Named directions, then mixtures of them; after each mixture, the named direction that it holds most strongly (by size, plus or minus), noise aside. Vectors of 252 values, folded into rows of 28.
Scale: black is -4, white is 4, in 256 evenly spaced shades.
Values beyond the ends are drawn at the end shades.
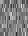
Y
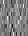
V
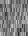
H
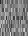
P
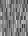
H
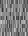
P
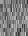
H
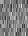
Y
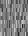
H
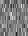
Y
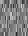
Y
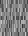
P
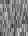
H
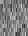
Y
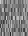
P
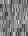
H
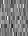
V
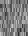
H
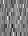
V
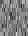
Y
